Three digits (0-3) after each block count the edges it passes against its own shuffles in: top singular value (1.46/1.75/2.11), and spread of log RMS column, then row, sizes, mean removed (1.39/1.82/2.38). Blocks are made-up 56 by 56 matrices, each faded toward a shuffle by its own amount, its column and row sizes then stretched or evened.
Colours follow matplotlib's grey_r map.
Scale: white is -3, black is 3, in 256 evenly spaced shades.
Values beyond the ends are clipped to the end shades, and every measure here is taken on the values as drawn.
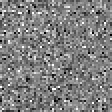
0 2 2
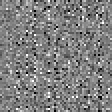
2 3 1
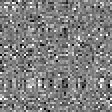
3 1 2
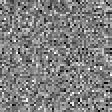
2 0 1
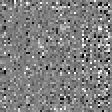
2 3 1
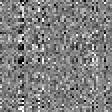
3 3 1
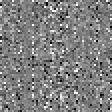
0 3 0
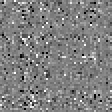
0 2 2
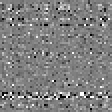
3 1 3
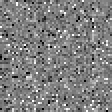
1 1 1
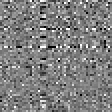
3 2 3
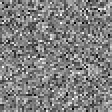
1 0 0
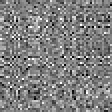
3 1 2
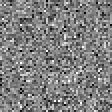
2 1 0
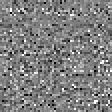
2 1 3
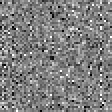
2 2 0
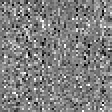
2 3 0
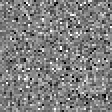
0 1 1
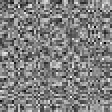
3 1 0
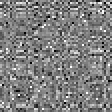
3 0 1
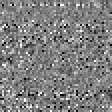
1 1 3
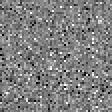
0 1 0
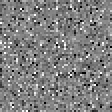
0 1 1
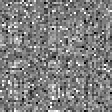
2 0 0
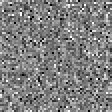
0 0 0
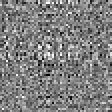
3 2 2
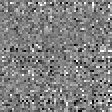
0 2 3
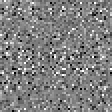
2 1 2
